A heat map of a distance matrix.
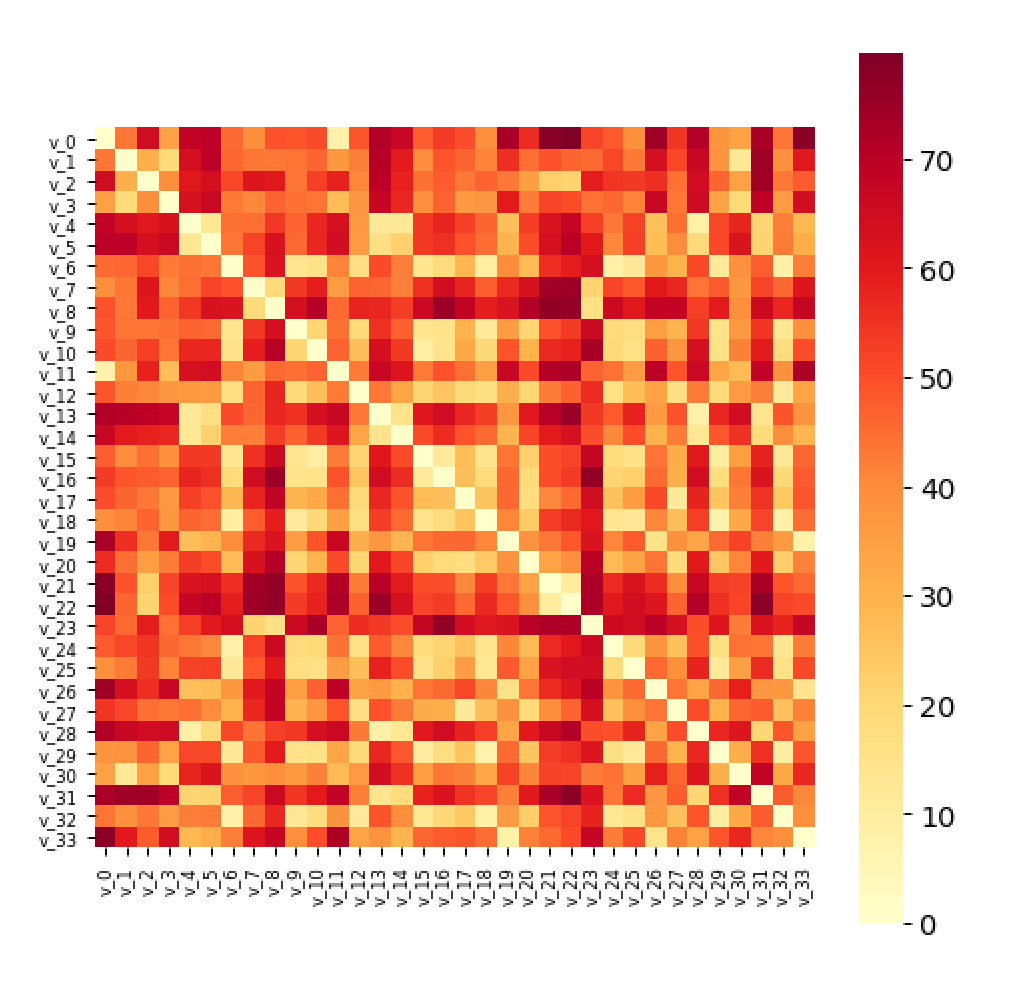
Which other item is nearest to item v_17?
v_27
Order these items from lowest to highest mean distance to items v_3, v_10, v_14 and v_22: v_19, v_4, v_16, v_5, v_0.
v_16, v_19, v_4, v_5, v_0
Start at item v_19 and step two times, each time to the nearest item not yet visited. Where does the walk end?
v_26
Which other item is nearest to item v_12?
v_32
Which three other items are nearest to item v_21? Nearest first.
v_22, v_2, v_20
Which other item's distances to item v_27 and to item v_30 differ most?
v_1
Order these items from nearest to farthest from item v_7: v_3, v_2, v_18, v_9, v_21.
v_3, v_18, v_9, v_2, v_21
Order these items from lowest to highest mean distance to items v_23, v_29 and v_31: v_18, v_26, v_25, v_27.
v_18, v_25, v_27, v_26
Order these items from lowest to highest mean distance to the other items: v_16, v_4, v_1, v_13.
v_16, v_4, v_1, v_13
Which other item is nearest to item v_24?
v_6
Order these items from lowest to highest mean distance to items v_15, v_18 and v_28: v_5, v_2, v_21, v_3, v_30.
v_5, v_30, v_3, v_2, v_21
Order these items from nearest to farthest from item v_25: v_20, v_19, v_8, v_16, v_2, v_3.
v_16, v_20, v_3, v_19, v_2, v_8
